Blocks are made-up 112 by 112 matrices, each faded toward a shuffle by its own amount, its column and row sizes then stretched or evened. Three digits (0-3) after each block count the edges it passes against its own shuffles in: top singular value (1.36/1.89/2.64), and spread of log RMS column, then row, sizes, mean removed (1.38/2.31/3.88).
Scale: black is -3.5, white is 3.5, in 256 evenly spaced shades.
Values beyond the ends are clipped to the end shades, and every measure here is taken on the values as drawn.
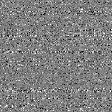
2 0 2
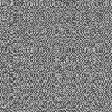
3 1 1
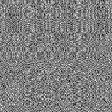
3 0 0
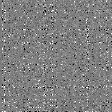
0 2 2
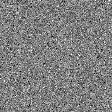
0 1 0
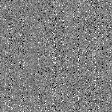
0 2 0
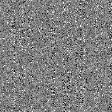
1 2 0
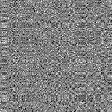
3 1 0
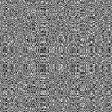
3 2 0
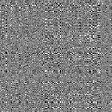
3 2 2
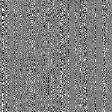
2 3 1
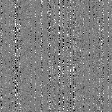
1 3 0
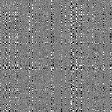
3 3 2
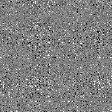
0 2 2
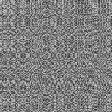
3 1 0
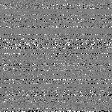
1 1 3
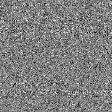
1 0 2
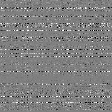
1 1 3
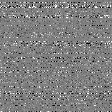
1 0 3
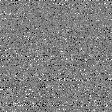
0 0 2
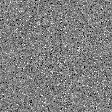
0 1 0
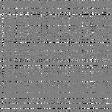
2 2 3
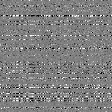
3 0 3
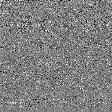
1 0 2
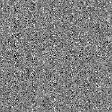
0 2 1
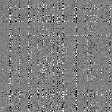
1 3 2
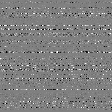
2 0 3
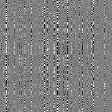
3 3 0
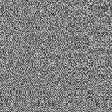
3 1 0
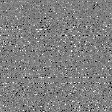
1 1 2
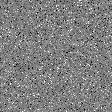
0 0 0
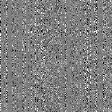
1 3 1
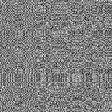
3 0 0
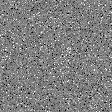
1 0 0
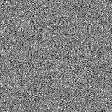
2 0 0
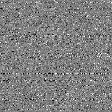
2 0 2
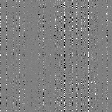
3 3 1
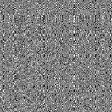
3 2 1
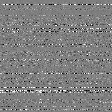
2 0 3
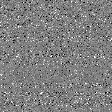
1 0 2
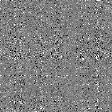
0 2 2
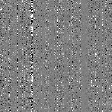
2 3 1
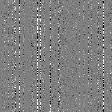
3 3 0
